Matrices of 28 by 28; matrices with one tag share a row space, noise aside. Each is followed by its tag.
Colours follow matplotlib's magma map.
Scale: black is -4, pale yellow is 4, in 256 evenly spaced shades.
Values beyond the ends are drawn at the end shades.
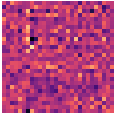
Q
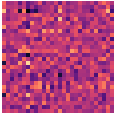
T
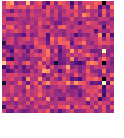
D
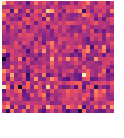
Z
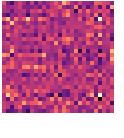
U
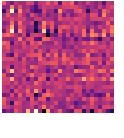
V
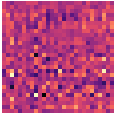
V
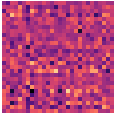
Q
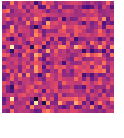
V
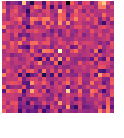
T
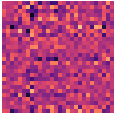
Q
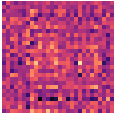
Q
